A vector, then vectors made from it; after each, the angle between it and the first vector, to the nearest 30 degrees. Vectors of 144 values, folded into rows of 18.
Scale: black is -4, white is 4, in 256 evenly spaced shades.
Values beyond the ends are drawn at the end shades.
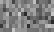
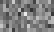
150 degrees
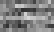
120 degrees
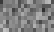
120 degrees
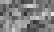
60 degrees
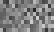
90 degrees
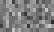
30 degrees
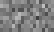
90 degrees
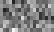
60 degrees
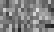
120 degrees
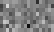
60 degrees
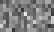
150 degrees
